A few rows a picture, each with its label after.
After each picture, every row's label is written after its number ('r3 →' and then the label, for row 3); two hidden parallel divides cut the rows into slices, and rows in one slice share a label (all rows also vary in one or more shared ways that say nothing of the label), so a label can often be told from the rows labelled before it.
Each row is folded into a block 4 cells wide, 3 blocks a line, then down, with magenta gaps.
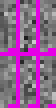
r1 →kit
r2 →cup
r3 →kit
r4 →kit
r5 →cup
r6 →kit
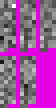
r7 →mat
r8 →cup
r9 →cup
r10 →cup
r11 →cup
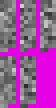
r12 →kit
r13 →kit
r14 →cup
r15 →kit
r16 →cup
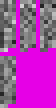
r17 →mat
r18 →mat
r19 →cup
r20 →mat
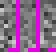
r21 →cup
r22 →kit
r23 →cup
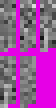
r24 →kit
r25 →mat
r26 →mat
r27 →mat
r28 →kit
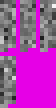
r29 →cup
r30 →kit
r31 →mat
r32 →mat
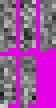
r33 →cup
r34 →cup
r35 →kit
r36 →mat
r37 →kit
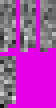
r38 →mat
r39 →mat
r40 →kit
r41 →cup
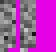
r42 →cup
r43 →mat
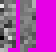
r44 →mat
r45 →kit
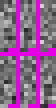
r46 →cup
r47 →cup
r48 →kit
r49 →mat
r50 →mat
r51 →cup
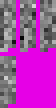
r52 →mat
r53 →mat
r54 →cup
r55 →kit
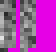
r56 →cup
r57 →cup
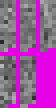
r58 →kit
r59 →kit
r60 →kit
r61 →kit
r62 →kit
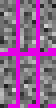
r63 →mat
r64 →cup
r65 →cup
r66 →cup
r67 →mat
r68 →cup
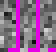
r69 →cup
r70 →mat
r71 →mat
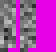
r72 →cup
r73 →cup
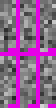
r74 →cup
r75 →cup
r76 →mat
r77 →mat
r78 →kit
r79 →mat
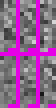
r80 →cup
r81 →mat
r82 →mat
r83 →kit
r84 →kit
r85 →mat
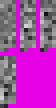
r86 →kit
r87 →cup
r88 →cup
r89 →cup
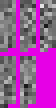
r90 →kit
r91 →cup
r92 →mat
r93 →cup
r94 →cup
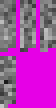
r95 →kit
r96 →cup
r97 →mat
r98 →mat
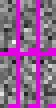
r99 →cup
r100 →mat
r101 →cup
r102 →cup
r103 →cup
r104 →cup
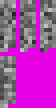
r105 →mat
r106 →mat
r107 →cup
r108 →mat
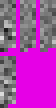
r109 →cup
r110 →kit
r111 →kit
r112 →cup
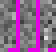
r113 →kit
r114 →kit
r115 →mat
